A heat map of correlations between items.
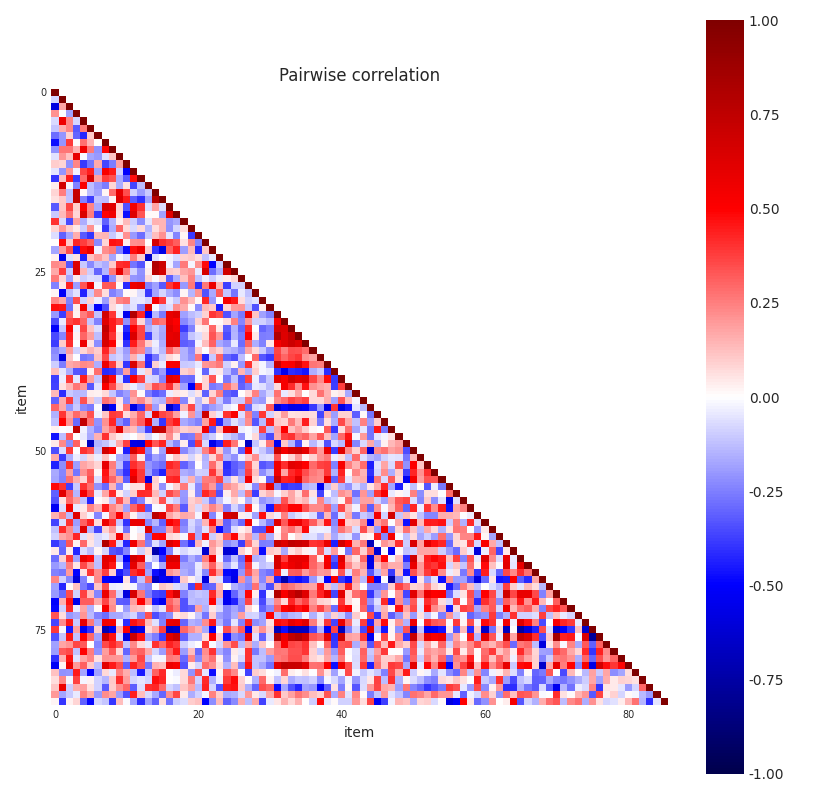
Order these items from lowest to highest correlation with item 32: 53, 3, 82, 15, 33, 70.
82, 53, 15, 3, 70, 33
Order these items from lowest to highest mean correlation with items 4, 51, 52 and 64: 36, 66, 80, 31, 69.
69, 36, 80, 66, 31
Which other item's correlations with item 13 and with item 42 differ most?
1
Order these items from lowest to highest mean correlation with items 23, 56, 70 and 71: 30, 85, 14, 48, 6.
14, 30, 85, 6, 48
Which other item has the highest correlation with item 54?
31
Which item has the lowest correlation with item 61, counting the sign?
23
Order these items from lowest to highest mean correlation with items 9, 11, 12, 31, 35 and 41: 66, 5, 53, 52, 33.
5, 53, 52, 66, 33
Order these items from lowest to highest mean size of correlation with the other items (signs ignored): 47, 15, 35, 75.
47, 15, 35, 75
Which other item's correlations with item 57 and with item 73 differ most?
55
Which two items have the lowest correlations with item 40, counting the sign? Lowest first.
75, 44
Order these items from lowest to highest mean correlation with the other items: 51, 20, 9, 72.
20, 51, 9, 72
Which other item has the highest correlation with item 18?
0
